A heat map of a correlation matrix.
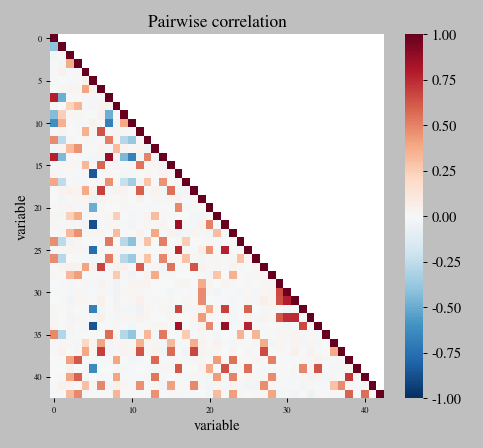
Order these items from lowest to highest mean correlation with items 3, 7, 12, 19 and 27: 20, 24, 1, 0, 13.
1, 20, 13, 24, 0
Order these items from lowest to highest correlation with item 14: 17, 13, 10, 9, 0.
10, 9, 13, 17, 0
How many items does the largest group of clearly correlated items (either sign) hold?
11
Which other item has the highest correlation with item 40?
38
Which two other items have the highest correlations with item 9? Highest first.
10, 1
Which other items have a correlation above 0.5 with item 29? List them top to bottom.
30, 31, 33
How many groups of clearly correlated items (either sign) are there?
5
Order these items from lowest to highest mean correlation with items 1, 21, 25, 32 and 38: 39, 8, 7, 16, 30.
7, 30, 8, 39, 16
